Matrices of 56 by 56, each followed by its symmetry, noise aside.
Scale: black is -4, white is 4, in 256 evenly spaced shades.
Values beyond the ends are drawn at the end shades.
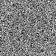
same after a half turn.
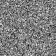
no symmetry.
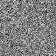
symmetric.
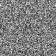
mirrored left to right.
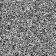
antisymmetric.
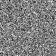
symmetric.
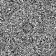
symmetric.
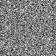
mirrored top to bottom.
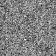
mirrored top to bottom.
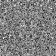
mirrored left to right.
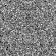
mirrored left to right.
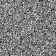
symmetric.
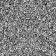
mirrored left to right.
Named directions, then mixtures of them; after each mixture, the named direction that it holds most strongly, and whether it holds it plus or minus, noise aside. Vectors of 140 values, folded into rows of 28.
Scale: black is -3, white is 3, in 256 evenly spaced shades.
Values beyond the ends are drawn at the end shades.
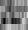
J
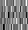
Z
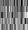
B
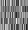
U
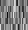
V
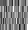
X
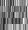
J, plus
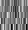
V, minus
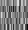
X, minus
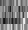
J, plus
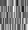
V, plus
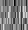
Z, minus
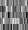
Z, plus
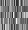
U, plus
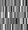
Z, minus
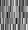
V, plus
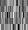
V, plus
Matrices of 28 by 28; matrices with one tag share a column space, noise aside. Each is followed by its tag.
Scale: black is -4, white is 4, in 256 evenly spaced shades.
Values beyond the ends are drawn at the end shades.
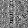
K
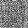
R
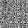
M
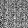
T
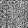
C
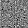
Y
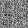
T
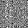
C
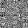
T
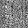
K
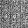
K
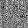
K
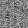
Y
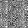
Y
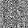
C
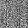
Y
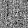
T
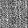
K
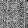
R
